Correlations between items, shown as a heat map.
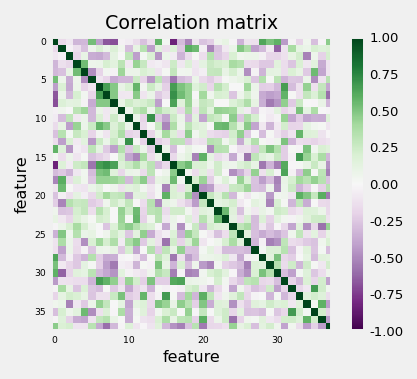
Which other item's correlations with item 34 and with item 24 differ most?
36
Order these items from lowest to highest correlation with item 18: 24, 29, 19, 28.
28, 29, 24, 19
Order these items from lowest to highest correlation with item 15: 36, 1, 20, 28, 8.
1, 8, 28, 36, 20
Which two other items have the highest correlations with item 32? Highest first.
35, 1
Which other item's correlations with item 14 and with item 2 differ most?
34
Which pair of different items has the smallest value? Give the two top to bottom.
0, 16
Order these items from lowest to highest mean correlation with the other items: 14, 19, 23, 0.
0, 19, 14, 23
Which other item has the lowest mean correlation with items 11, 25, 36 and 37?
27
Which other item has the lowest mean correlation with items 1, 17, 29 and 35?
21
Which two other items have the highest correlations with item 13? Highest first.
10, 31
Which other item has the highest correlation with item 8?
16
